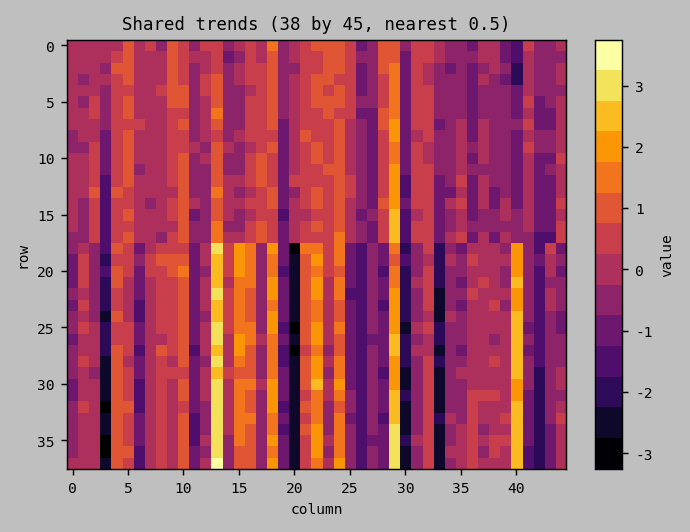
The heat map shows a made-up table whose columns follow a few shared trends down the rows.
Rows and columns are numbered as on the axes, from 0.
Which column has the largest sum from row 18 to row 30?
13
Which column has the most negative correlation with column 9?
29
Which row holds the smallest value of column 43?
17
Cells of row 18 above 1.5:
4
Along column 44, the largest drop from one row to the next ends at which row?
18
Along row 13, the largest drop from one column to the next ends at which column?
30
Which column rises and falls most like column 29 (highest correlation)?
39
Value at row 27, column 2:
0
